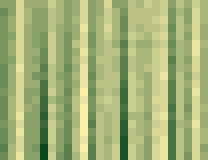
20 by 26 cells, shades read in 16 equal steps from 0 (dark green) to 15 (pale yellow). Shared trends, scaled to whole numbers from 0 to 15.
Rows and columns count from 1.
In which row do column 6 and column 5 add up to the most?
1
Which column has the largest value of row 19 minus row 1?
15
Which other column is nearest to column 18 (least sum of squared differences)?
23
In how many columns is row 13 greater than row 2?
10
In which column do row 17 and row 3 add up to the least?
16
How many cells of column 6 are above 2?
15
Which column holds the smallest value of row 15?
6
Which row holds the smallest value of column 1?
19
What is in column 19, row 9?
11
